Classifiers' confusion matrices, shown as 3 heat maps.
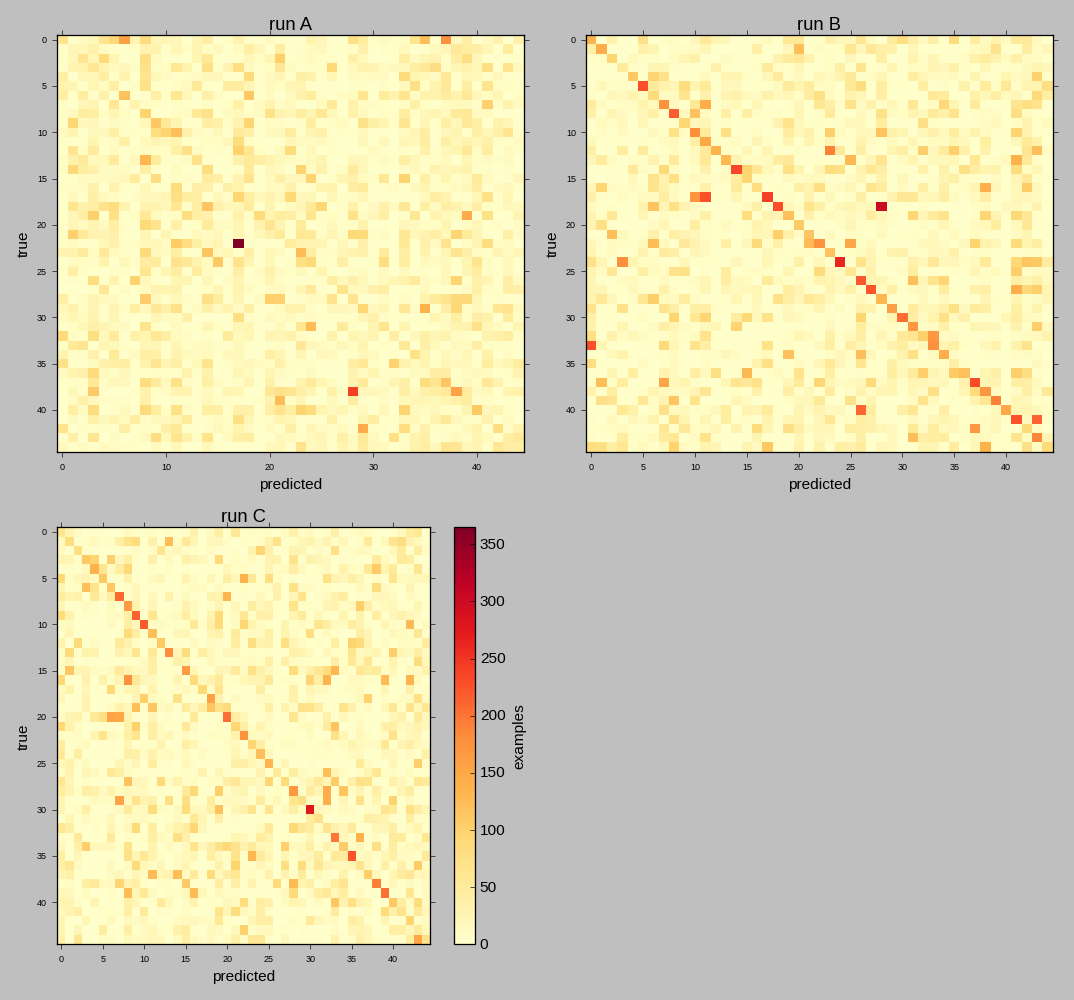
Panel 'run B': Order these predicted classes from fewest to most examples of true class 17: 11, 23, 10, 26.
23, 26, 10, 11
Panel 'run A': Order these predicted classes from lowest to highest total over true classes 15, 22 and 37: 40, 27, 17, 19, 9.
19, 27, 40, 9, 17
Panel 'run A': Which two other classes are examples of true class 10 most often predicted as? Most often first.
11, 9
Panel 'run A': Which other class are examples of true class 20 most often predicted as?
8
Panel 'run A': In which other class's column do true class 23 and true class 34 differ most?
14
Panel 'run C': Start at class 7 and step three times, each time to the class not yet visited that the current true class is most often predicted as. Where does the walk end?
3
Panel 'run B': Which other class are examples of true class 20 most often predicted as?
1
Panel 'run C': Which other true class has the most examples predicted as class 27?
34
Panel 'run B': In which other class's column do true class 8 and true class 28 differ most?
10
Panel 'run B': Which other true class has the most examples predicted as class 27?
37
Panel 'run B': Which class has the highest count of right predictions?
24
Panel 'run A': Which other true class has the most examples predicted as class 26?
3
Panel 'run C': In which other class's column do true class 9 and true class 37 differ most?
14
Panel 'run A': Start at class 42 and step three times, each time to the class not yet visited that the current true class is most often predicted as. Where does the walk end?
32
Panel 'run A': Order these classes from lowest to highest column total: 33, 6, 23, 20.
6, 20, 23, 33
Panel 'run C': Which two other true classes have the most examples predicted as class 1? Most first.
15, 13
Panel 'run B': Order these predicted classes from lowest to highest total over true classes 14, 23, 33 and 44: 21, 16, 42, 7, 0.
21, 16, 42, 7, 0
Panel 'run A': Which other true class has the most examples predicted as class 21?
39
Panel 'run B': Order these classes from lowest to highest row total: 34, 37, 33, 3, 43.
3, 34, 43, 33, 37
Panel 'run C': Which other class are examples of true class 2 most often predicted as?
24
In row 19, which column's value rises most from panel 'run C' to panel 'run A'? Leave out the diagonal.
39
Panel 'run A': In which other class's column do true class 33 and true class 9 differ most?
18
